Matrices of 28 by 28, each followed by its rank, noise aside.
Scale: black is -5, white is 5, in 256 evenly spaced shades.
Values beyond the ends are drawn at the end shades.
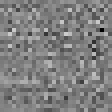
six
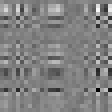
one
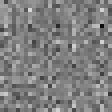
four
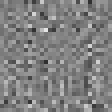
four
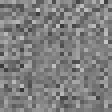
six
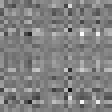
two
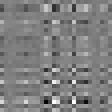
one
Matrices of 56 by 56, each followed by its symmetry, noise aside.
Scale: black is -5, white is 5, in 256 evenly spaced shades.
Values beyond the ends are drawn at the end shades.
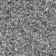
no symmetry.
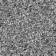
same after a half turn.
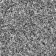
symmetric.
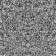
mirrored left to right.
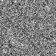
symmetric across the other diagonal.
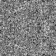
mirrored top to bottom.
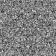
mirrored left to right.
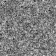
symmetric.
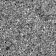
symmetric across the other diagonal.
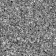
no symmetry.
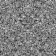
mirrored left to right.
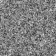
symmetric.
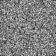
same after a half turn.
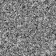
symmetric.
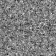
mirrored top to bottom.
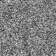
no symmetry.
